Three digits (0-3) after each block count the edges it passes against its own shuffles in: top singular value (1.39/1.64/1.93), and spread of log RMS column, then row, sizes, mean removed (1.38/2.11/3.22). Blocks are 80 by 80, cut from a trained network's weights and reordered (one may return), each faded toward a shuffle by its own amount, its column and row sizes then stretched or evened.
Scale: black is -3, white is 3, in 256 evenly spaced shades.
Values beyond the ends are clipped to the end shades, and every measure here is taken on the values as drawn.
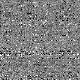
0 1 2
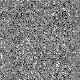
0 2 0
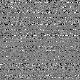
0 0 3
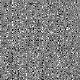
2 2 2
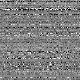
2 1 3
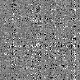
0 2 2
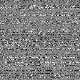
1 0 3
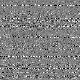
1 0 3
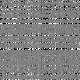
2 1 3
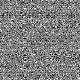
1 0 1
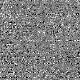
0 1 2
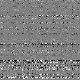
2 1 3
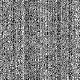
3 1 1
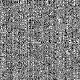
2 1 1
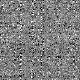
1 2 1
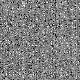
0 1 1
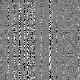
2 3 0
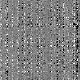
2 3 2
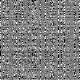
2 3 0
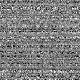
3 1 2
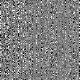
1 3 1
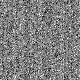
0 0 0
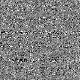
1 0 2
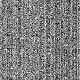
3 0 1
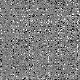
0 2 2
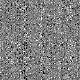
0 2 1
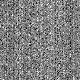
1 1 0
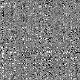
0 2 2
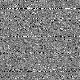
2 0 2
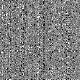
1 2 1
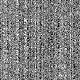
3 1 1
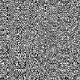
3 2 0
